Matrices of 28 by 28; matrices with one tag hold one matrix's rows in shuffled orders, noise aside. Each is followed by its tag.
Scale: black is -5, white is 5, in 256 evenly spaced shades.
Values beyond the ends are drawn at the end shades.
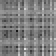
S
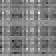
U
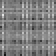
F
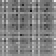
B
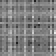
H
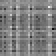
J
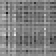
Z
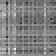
Z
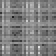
U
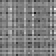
H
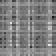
J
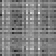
U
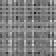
H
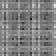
B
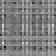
F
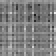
H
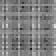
B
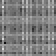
F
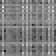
F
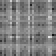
J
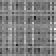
H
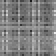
B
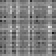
J
